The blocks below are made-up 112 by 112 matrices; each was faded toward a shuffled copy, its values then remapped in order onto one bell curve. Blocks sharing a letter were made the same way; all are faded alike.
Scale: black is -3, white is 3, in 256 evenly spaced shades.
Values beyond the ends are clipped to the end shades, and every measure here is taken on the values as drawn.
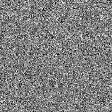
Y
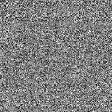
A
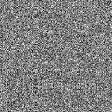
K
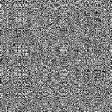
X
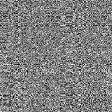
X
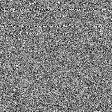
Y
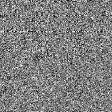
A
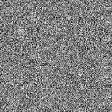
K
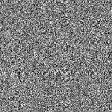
K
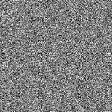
K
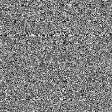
A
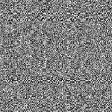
X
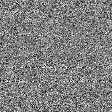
Y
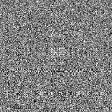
A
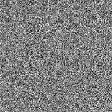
K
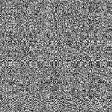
X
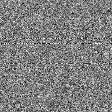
Y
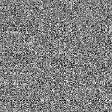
A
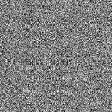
K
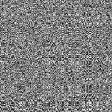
X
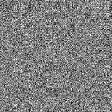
K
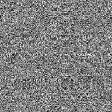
K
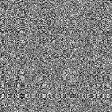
X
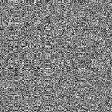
X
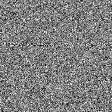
Y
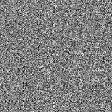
K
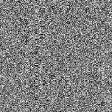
K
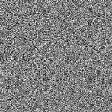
K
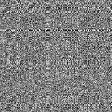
X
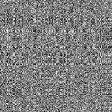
X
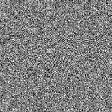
K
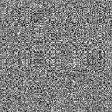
X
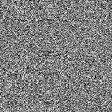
K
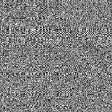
X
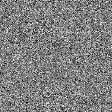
Y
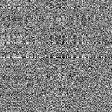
X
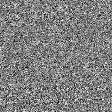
Y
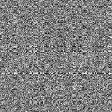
X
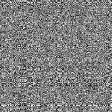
X
